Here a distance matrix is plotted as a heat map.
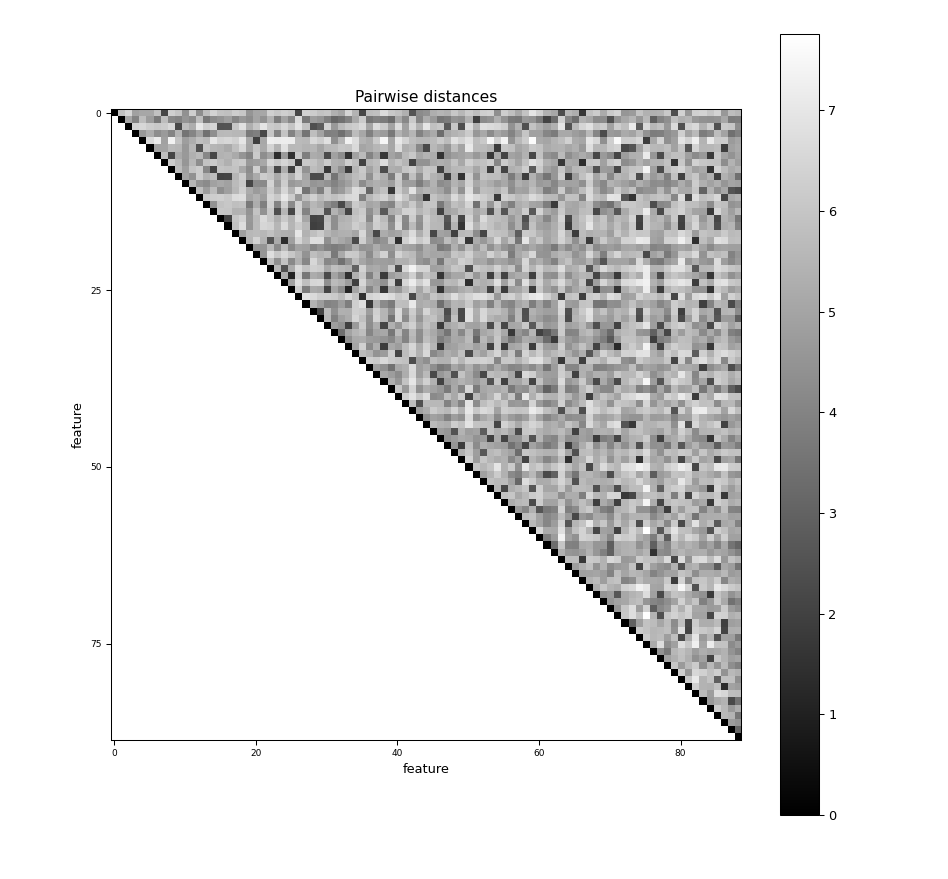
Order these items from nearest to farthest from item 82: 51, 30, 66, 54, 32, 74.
30, 32, 51, 66, 54, 74
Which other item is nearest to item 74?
49
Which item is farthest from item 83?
42
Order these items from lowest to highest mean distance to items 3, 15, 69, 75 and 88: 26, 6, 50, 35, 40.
6, 35, 26, 40, 50
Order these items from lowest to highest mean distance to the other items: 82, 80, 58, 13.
13, 58, 82, 80
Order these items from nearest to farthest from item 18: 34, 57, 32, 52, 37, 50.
50, 34, 57, 37, 52, 32
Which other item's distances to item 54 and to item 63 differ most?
5
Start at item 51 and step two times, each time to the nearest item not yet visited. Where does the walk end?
61
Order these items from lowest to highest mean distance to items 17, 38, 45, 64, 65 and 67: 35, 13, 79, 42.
13, 79, 35, 42
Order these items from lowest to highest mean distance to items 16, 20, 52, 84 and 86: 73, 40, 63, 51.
73, 51, 63, 40
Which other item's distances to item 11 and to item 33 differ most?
71
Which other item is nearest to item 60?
31
